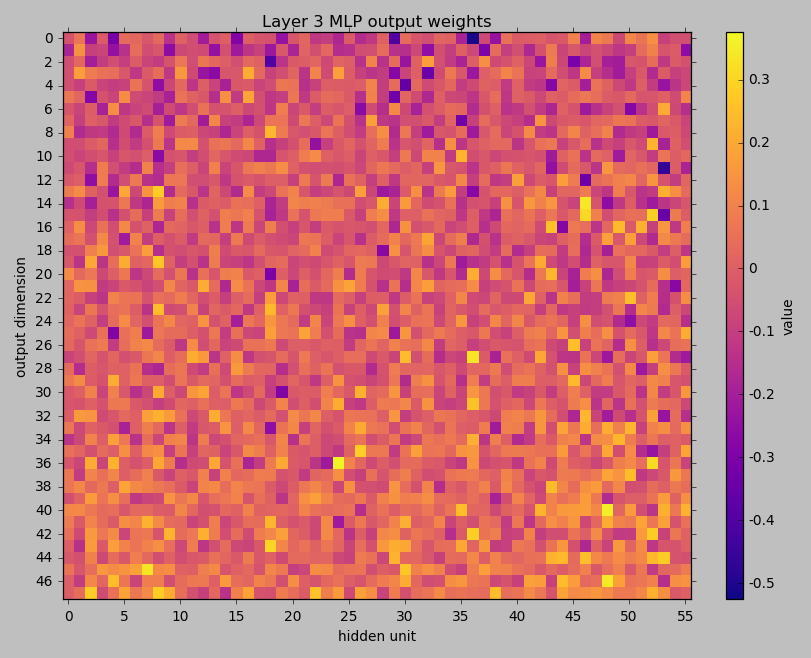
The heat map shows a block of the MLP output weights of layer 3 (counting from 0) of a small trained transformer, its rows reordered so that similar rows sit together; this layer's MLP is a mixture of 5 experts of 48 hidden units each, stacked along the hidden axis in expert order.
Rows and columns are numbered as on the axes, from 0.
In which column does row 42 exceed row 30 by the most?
19
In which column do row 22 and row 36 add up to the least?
23
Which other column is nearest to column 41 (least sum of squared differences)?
20
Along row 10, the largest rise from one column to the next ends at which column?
35
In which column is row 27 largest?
36
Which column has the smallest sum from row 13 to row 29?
37
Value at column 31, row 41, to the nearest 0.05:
0
